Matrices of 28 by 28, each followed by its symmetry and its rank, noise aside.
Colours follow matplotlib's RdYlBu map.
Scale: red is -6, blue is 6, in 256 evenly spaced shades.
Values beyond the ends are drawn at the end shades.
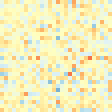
antisymmetric, rank eight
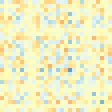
symmetric, rank four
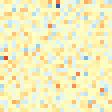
antisymmetric, rank eight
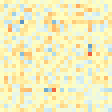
symmetric, rank four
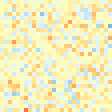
antisymmetric, rank eight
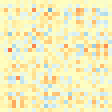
antisymmetric, rank four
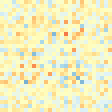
symmetric, rank six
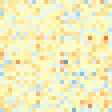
no symmetry, rank eight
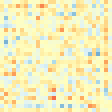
antisymmetric, rank six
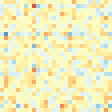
antisymmetric, rank four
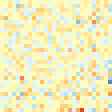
antisymmetric, rank six
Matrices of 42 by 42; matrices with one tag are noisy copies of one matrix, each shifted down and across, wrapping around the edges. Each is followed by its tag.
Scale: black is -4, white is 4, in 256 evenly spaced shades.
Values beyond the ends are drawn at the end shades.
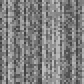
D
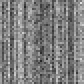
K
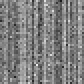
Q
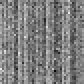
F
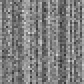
Q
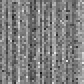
Q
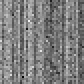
K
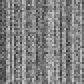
Q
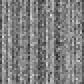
F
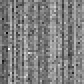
Q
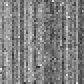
K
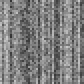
K
